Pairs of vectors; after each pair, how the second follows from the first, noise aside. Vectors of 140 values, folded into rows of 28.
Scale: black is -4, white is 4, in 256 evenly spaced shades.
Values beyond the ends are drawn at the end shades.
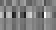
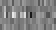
negated, partly zeroed.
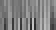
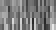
negated.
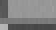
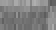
reversed, negated, shrunk.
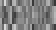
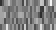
reversed.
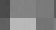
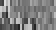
sign-scrambled.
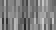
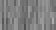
shrunk.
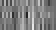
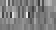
negated, partly zeroed.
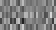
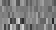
partly zeroed.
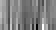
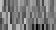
sign-scrambled.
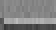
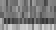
negated.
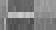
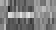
copied.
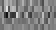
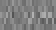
reversed, negated, shrunk.
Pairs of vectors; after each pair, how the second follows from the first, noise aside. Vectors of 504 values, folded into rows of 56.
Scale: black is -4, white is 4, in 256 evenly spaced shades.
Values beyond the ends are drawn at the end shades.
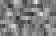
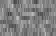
negated, shrunk.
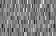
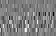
wrapped around, partly zeroed.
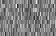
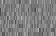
reversed, negated, shrunk.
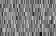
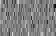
wrapped around, partly zeroed.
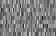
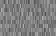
negated, shrunk.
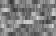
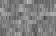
wrapped around, shrunk.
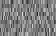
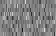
wrapped around, partly zeroed.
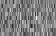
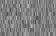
negated, shrunk.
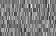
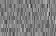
negated, shrunk.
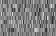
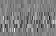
wrapped around, partly zeroed.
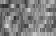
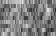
reversed.
